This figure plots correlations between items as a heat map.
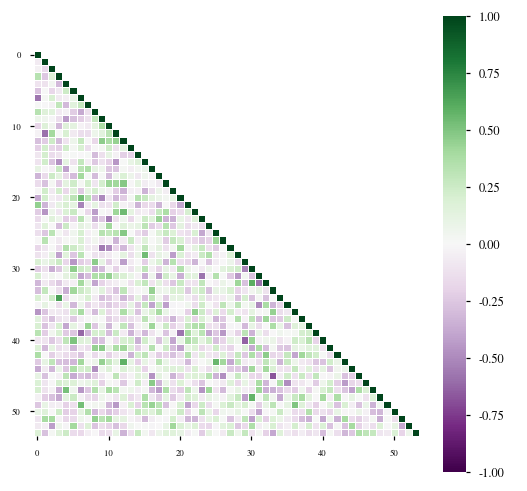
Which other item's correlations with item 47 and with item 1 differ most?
11
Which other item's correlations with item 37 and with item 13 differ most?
42
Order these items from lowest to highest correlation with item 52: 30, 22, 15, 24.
24, 15, 22, 30
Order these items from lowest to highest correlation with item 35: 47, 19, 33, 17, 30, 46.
46, 33, 47, 19, 30, 17
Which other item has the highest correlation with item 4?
47
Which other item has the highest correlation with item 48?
30
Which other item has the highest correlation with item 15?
28
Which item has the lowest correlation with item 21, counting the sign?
6
